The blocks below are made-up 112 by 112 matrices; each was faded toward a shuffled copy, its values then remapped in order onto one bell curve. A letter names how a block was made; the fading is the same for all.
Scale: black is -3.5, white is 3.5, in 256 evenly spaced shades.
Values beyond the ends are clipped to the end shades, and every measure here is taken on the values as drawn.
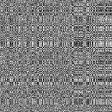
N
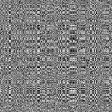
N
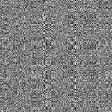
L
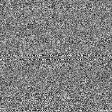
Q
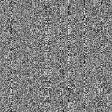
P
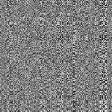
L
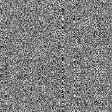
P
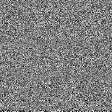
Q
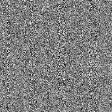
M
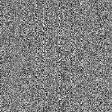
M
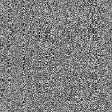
P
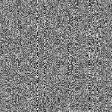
P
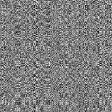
L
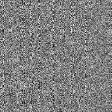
P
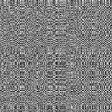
N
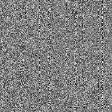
M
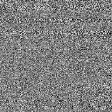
Q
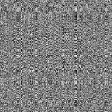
L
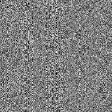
P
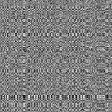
N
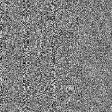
P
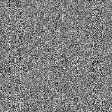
M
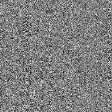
M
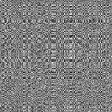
N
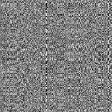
L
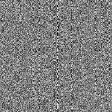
P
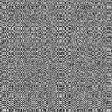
N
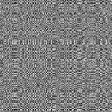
N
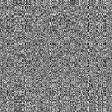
L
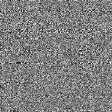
Q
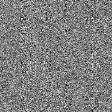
M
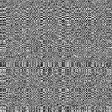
N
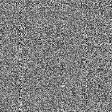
M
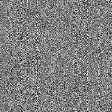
P
